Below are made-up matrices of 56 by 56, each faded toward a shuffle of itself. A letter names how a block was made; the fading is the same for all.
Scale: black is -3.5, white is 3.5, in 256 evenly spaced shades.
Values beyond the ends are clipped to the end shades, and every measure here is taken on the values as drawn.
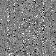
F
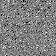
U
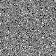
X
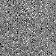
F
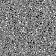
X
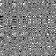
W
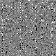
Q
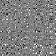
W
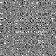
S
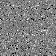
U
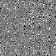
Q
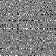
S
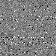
U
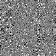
Q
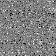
U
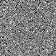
X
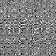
W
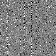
F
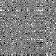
S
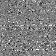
U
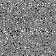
U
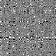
S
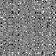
W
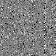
F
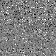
U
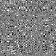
S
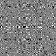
W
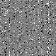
Q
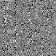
F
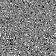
X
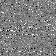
U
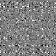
S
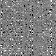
Q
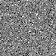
X
